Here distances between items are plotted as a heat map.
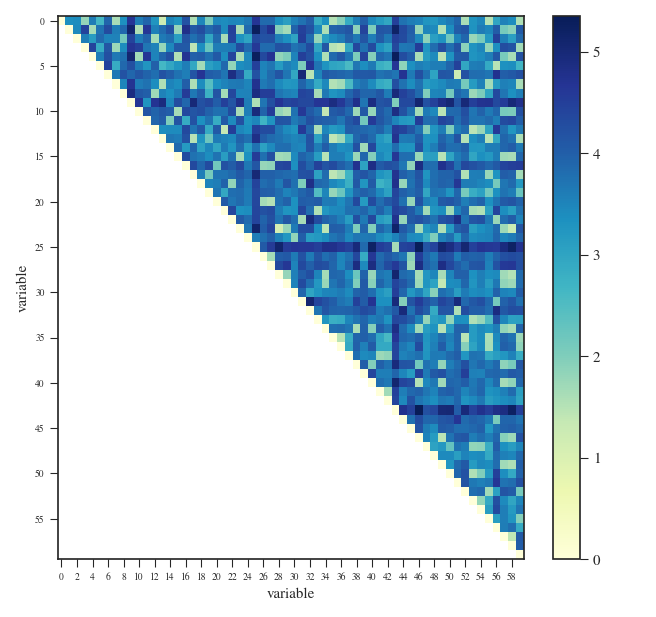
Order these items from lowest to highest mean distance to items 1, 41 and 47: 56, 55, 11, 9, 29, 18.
29, 55, 18, 56, 11, 9
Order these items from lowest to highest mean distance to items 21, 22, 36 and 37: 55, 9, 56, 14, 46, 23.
55, 56, 14, 23, 46, 9
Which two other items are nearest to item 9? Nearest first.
25, 43
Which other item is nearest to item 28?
23
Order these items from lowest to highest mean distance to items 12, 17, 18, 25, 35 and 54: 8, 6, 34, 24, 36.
36, 8, 24, 34, 6
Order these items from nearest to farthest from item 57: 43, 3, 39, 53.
53, 39, 3, 43
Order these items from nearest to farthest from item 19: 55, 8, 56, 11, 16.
55, 8, 56, 11, 16
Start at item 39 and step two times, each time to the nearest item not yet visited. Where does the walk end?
11
